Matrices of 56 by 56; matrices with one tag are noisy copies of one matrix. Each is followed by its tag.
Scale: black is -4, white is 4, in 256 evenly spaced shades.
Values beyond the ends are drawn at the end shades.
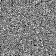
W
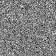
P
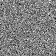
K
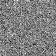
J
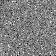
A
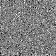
W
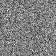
P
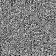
W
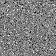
P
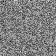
J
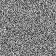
P
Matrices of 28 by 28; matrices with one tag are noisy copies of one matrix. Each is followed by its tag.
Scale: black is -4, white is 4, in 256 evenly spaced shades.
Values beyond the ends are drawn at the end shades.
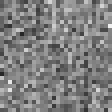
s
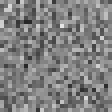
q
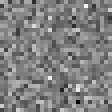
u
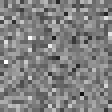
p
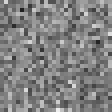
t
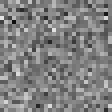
p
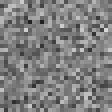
q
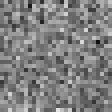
t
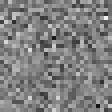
p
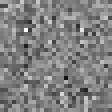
q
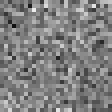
t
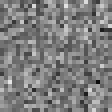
s
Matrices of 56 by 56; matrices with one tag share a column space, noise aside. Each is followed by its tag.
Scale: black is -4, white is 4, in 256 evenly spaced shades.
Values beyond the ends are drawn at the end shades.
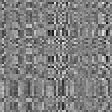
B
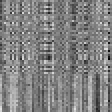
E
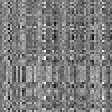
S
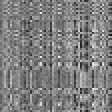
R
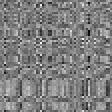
B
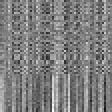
E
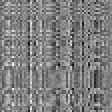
R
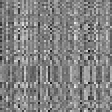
S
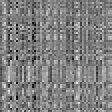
S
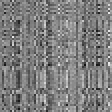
R
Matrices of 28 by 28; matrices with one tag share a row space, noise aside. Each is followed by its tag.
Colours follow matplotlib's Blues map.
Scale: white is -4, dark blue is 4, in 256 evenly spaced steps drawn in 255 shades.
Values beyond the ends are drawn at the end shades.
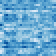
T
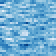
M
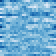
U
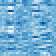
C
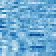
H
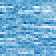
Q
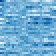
U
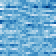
U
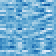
C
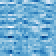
C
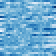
U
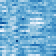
H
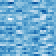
C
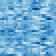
C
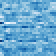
T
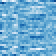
H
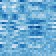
H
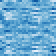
T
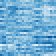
Q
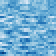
M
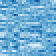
H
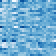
H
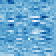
C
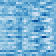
C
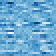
C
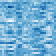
C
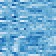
H
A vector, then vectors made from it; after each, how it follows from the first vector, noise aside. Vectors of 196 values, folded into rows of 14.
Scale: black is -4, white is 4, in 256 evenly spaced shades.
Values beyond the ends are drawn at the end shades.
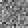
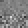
wrapped around, partly zeroed.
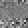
wrapped around, partly zeroed.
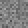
wrapped around, negated, shrunk.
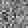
wrapped around.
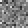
copied.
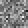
wrapped around.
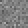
negated, shrunk.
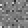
wrapped around, partly zeroed.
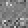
wrapped around, partly zeroed.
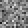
negated.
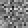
wrapped around.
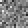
copied.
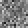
copied.
